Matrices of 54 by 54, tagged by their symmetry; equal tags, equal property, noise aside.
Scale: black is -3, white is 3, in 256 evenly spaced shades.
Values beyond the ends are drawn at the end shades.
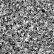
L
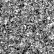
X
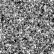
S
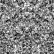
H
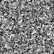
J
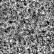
J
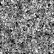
L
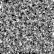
X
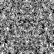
H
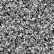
J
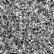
X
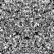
H
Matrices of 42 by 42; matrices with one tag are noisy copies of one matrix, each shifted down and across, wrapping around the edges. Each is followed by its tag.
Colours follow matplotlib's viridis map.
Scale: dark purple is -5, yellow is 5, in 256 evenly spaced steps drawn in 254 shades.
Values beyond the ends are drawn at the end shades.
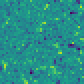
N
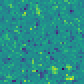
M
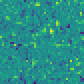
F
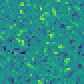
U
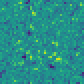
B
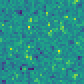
U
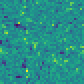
N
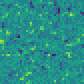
F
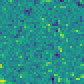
B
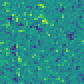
B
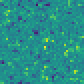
U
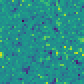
B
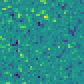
B
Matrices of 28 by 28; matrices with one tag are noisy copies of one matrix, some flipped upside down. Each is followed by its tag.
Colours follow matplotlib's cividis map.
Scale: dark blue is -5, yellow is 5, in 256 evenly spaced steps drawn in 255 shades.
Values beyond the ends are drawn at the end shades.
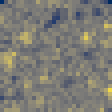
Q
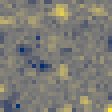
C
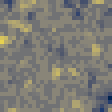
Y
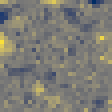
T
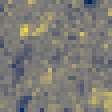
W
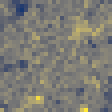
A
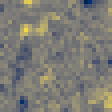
W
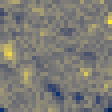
Q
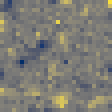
C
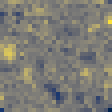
Q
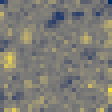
Q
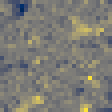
A
